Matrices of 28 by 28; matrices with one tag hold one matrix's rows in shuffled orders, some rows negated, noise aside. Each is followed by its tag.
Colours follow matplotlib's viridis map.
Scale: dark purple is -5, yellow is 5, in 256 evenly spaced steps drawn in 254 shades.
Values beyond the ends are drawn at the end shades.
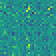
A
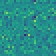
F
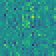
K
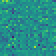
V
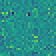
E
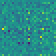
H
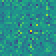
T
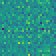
H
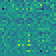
H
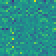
V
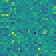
V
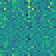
A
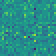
F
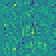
K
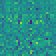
T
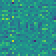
V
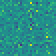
T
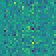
K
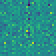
A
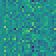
K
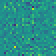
K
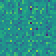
T
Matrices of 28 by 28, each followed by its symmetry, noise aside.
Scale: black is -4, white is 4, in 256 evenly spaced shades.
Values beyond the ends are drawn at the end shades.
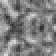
mirrored top to bottom.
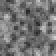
mirrored top to bottom.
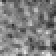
antisymmetric.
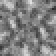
same after a half turn.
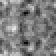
mirrored top to bottom.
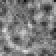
symmetric across the other diagonal.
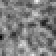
antisymmetric.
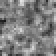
antisymmetric.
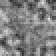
antisymmetric.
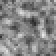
symmetric across the other diagonal.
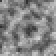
symmetric.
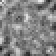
symmetric.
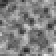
symmetric.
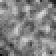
symmetric across the other diagonal.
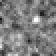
symmetric across the other diagonal.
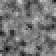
symmetric across the other diagonal.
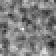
antisymmetric.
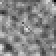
symmetric across the other diagonal.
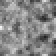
mirrored top to bottom.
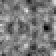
mirrored top to bottom.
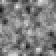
same after a half turn.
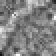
symmetric.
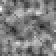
same after a half turn.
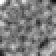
symmetric.
